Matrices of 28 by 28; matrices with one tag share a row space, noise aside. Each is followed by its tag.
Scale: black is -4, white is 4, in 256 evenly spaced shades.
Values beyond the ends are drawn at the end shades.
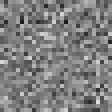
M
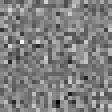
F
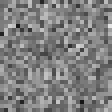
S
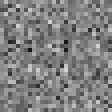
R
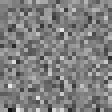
R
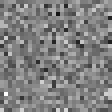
S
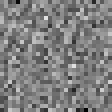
F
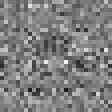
M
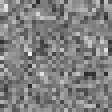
M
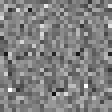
S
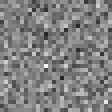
M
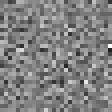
S
